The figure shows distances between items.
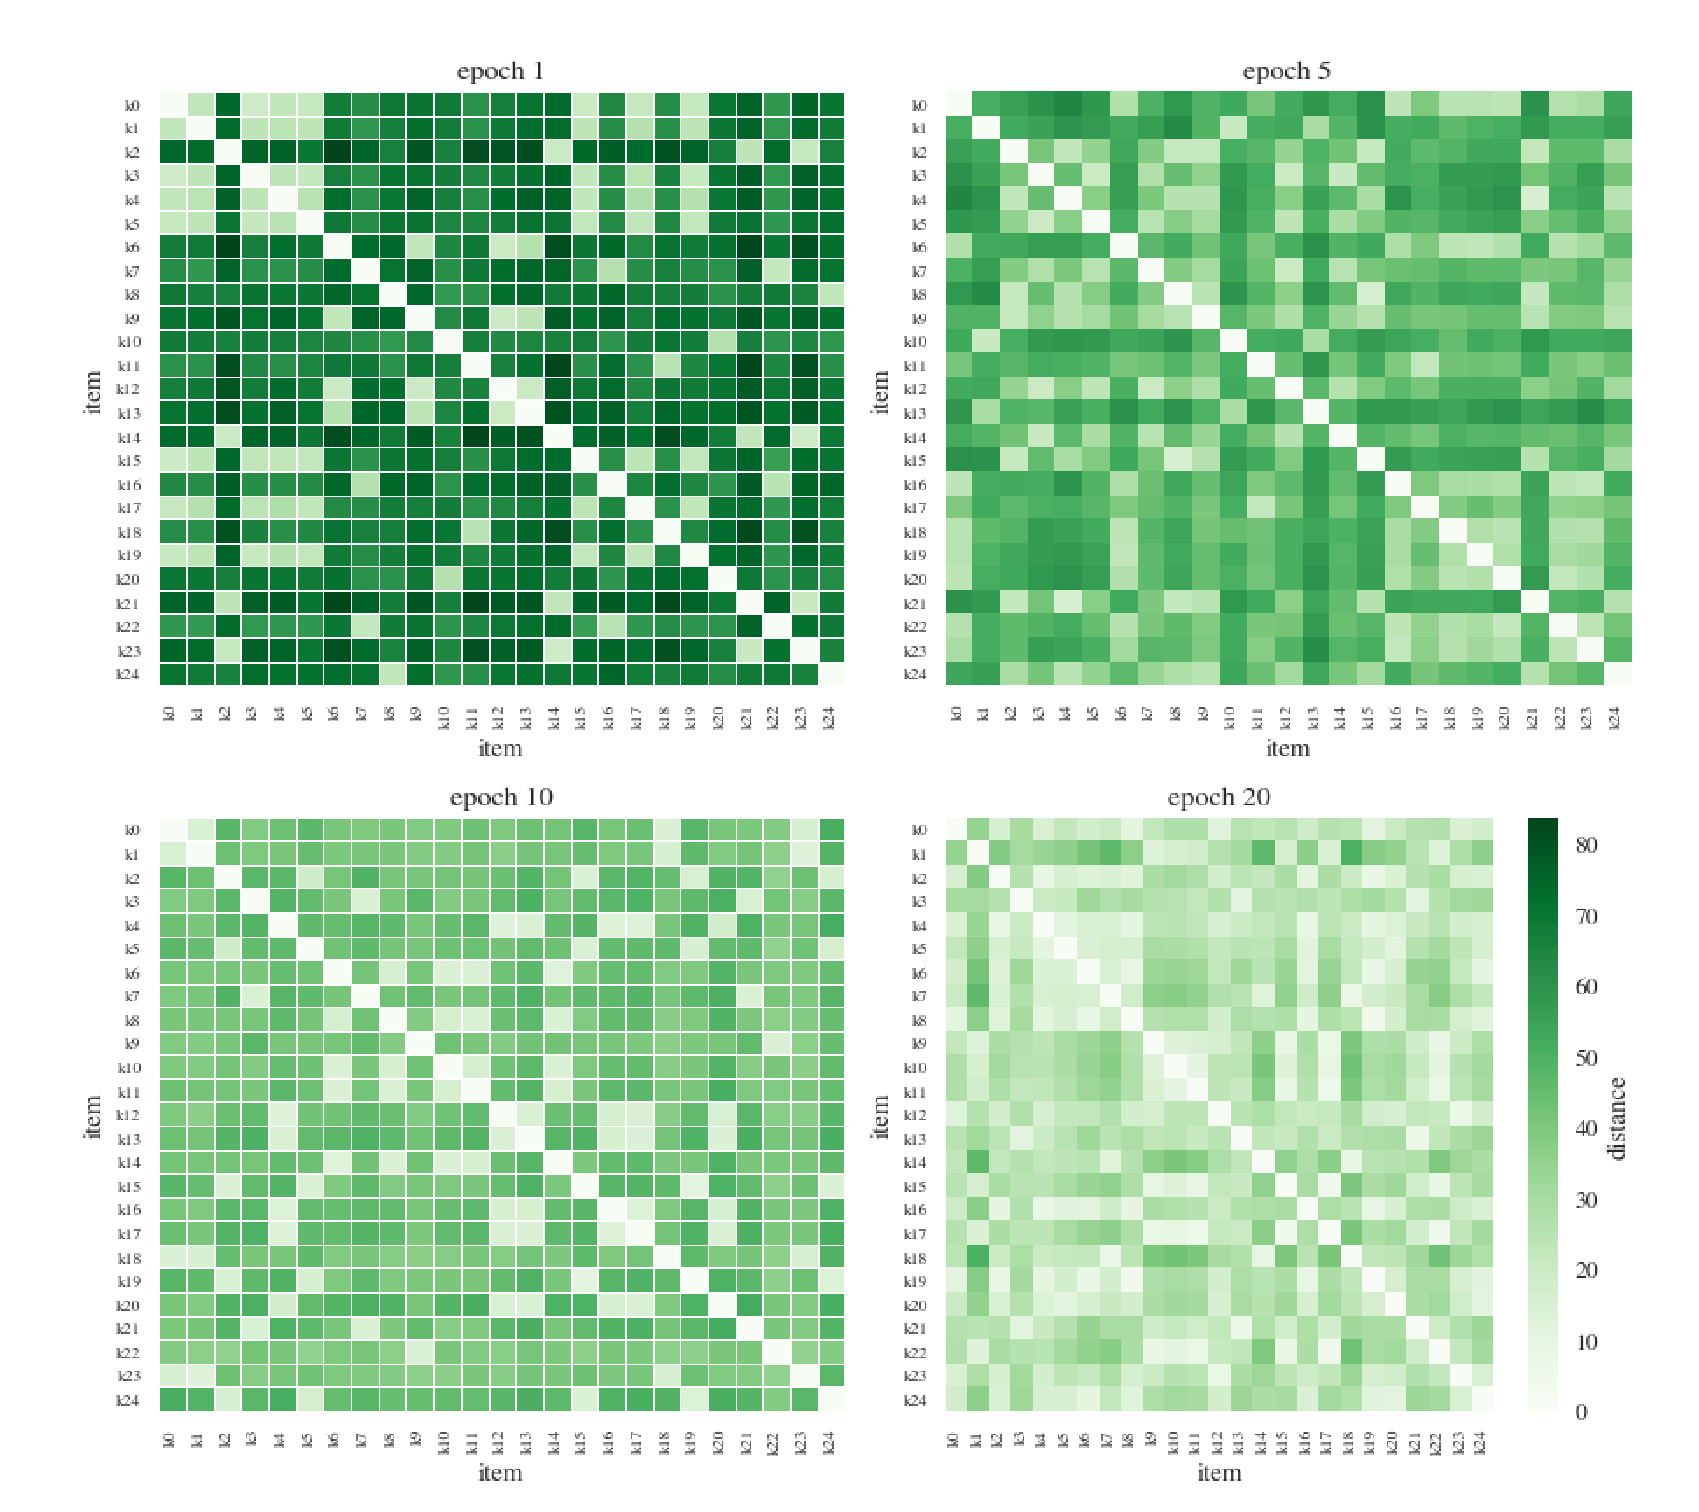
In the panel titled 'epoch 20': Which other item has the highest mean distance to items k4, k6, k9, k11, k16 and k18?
k1
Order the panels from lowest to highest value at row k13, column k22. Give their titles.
epoch 20, epoch 10, epoch 5, epoch 1
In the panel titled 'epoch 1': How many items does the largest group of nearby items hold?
8
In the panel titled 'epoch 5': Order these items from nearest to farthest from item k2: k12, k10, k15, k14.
k15, k12, k14, k10
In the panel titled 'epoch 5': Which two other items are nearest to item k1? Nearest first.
k10, k13
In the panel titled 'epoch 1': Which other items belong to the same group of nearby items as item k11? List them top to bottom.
k18
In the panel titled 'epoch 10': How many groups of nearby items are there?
6
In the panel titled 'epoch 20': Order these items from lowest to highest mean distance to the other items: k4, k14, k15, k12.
k4, k12, k15, k14
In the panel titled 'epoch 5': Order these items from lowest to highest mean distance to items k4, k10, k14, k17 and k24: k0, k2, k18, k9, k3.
k9, k2, k3, k18, k0
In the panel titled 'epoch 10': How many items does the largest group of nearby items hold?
6
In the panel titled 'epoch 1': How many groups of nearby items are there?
7
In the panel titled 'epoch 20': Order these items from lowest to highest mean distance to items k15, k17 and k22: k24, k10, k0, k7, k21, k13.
k10, k21, k13, k0, k24, k7
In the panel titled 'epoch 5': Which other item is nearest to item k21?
k4
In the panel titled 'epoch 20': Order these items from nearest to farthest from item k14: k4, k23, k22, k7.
k7, k4, k23, k22
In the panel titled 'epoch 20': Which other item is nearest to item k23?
k12
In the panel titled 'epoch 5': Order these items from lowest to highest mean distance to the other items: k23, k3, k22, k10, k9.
k9, k22, k23, k3, k10
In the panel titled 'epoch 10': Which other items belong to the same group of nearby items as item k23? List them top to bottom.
k0, k1, k18
